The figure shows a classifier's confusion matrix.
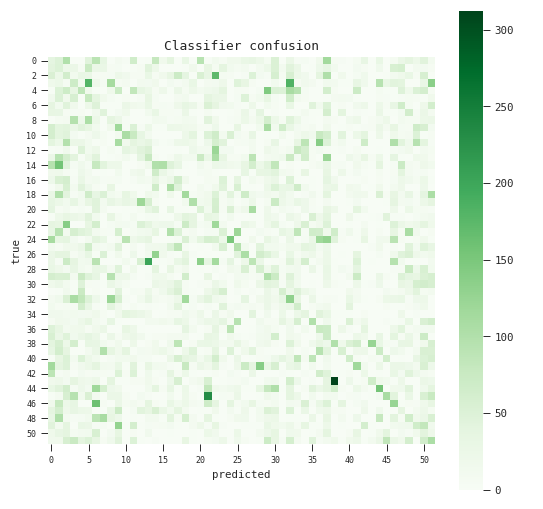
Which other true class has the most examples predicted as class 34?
11
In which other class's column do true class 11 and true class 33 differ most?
36
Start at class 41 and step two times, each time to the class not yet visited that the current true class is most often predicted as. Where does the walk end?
48
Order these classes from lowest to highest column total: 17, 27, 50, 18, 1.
27, 17, 18, 50, 1
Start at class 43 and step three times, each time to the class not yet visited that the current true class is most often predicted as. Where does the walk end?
16
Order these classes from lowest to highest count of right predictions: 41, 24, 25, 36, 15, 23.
15, 23, 36, 25, 41, 24
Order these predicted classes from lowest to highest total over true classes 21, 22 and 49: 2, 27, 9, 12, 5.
27, 12, 5, 9, 2
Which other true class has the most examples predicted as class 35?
40
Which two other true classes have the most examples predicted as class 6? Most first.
46, 44
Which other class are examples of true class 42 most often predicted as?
0
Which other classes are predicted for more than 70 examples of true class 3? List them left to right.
5, 8, 32, 44, 51
